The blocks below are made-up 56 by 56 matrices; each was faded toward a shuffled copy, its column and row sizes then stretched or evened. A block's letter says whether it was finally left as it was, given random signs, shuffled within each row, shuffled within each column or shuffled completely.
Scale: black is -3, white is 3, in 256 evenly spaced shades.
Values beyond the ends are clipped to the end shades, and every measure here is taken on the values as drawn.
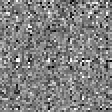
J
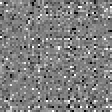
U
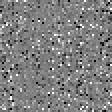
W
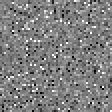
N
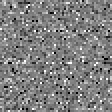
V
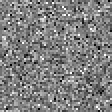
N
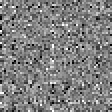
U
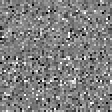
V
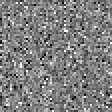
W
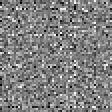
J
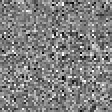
J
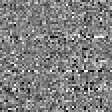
J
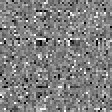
U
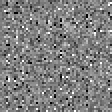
W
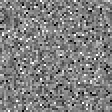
N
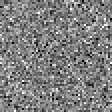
N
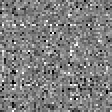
J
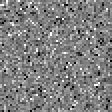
N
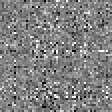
J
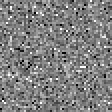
N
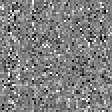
W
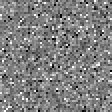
N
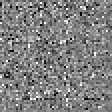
J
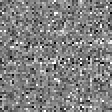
J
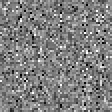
W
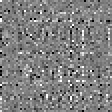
U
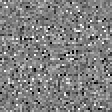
V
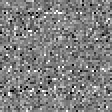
V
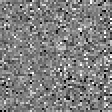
W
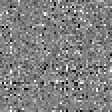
J
